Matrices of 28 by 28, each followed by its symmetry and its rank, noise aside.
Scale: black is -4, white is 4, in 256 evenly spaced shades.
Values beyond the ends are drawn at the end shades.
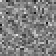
no symmetry, rank seven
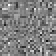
no symmetry, rank seven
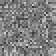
symmetric, rank seven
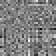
antisymmetric, rank six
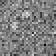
symmetric, rank seven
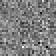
no symmetry, rank six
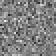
no symmetry, rank eight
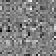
antisymmetric, rank six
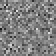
no symmetry, rank seven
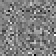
antisymmetric, rank eight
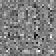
no symmetry, rank seven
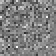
symmetric, rank six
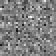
antisymmetric, rank six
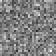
symmetric, rank six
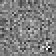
symmetric, rank six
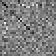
symmetric, rank six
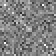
symmetric, rank eight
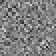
symmetric, rank eight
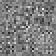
symmetric, rank six
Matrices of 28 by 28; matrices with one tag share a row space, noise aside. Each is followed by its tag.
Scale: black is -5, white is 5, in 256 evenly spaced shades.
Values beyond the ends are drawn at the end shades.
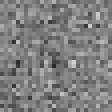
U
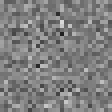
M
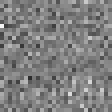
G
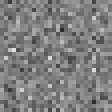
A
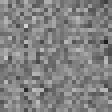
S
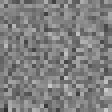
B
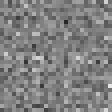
S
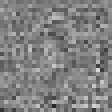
U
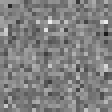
B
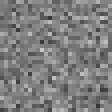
U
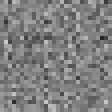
B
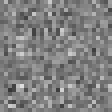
A
